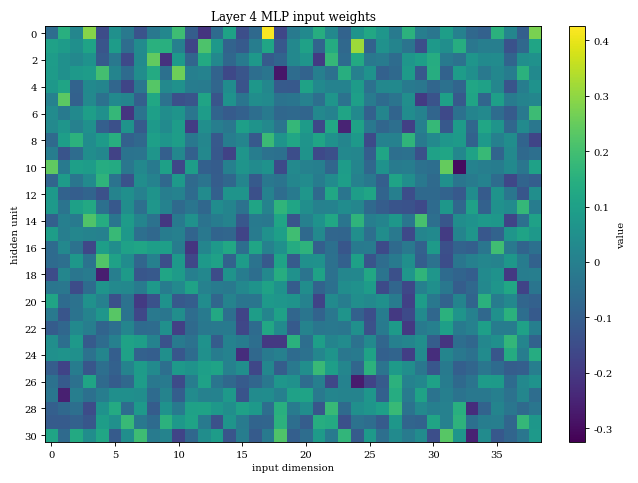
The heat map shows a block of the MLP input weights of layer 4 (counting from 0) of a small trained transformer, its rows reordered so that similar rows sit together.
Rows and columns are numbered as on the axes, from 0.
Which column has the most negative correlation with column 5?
34
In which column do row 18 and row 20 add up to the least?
7
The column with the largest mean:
24
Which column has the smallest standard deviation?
20
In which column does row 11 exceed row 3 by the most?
18
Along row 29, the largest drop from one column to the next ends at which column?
23
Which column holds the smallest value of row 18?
4
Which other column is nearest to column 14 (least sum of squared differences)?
35
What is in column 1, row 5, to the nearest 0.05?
0.25
